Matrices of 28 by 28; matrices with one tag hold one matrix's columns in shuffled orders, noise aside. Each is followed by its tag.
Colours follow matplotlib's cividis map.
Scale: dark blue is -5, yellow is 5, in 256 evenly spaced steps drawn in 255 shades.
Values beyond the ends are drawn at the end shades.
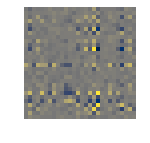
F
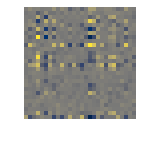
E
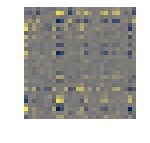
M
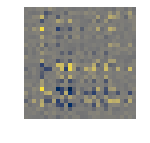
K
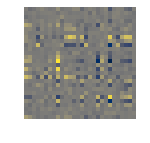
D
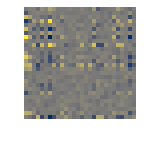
E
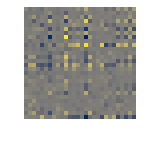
E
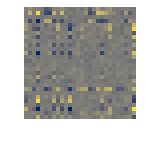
M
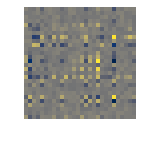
D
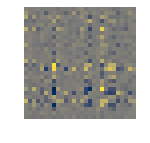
K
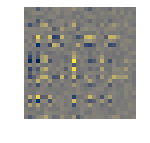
D
